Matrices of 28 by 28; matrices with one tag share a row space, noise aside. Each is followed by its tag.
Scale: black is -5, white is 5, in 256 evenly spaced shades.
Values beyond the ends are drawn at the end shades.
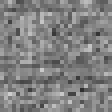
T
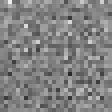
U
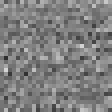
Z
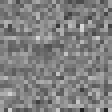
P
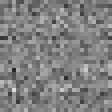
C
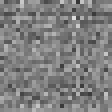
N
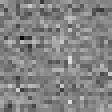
T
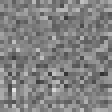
C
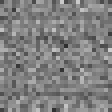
C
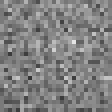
U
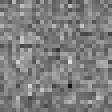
T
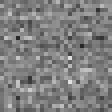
T
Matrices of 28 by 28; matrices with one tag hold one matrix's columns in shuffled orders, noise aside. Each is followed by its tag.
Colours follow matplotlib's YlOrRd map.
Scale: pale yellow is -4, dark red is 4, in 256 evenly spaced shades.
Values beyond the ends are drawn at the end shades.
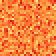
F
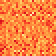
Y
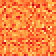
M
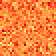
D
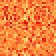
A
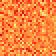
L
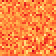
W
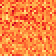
A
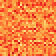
M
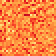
L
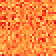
A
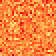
L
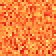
W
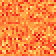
W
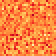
W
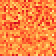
A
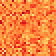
Y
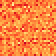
M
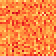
Y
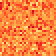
D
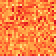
A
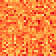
Y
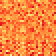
Y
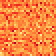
M
